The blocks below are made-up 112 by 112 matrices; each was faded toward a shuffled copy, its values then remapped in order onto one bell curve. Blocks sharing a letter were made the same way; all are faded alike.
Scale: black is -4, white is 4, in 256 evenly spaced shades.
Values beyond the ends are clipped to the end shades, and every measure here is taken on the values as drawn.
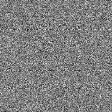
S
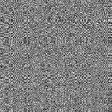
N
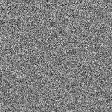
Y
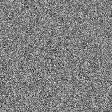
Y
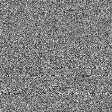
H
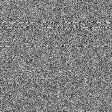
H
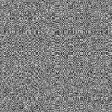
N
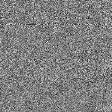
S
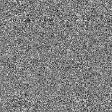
S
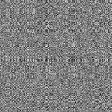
N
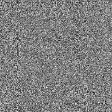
S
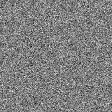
Y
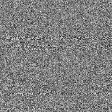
S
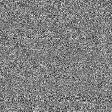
H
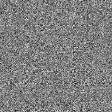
S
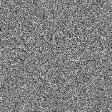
S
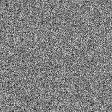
Y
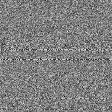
H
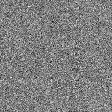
Y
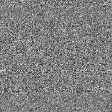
H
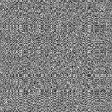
N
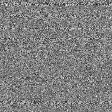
H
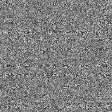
S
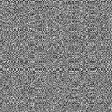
N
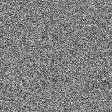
Y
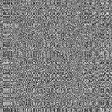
N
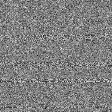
H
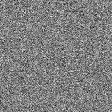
Y
